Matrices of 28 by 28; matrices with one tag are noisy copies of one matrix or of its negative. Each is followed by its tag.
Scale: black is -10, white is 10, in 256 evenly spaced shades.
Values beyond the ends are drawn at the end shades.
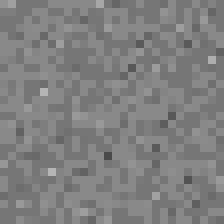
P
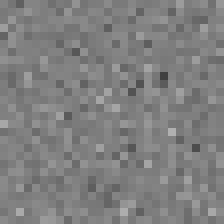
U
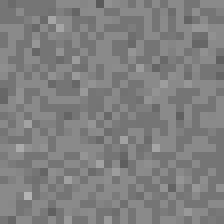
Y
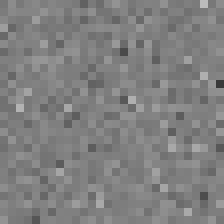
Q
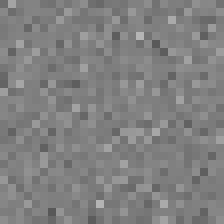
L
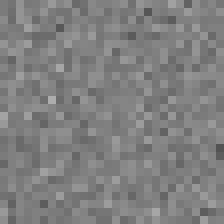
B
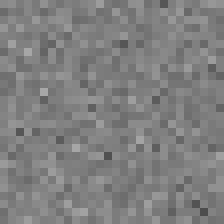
P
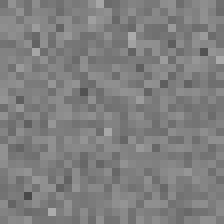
Y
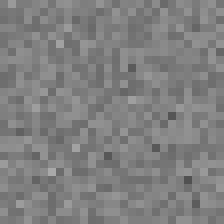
P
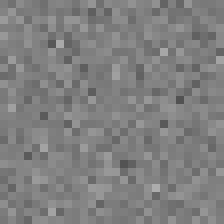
L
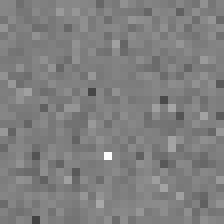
Q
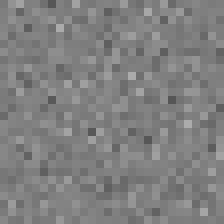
B
